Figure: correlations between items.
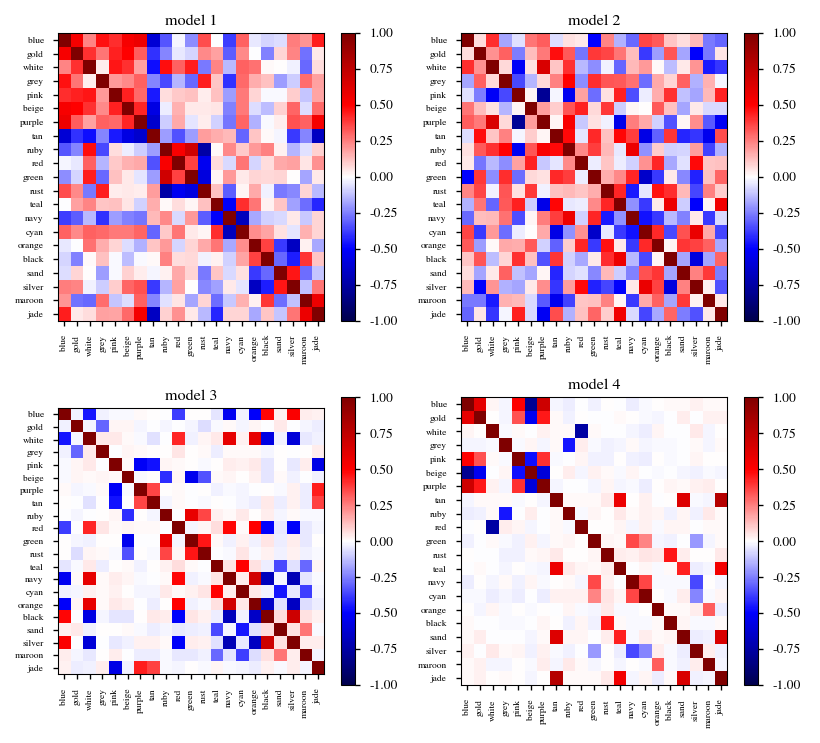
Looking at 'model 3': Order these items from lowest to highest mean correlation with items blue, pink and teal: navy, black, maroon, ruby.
navy, maroon, ruby, black
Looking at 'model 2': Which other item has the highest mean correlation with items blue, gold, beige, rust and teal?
black
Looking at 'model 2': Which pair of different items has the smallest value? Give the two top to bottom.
pink, purple
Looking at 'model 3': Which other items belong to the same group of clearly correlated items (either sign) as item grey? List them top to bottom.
gold
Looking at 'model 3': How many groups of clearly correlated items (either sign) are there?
5
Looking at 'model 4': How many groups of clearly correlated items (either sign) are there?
7
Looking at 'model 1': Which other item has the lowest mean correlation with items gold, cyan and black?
navy
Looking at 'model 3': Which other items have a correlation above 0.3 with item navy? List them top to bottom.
white, red, orange
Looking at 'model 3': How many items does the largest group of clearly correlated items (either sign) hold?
7
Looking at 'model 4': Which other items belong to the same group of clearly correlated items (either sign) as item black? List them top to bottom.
rust
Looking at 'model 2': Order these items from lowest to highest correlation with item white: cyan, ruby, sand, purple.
sand, cyan, ruby, purple
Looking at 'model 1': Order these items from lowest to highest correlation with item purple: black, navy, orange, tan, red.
tan, navy, orange, black, red
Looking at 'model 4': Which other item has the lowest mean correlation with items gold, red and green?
white
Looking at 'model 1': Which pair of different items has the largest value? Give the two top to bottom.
ruby, green
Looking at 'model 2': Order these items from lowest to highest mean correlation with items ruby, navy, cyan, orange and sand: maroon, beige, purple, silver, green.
green, maroon, beige, purple, silver
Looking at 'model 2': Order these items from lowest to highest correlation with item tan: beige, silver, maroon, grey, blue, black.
maroon, silver, blue, beige, grey, black
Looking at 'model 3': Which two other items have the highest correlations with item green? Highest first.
ruby, rust
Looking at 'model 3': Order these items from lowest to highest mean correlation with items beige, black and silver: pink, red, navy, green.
navy, red, green, pink
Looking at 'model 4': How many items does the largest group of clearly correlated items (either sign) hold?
5
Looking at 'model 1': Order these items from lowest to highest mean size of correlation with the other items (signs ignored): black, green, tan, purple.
black, green, purple, tan
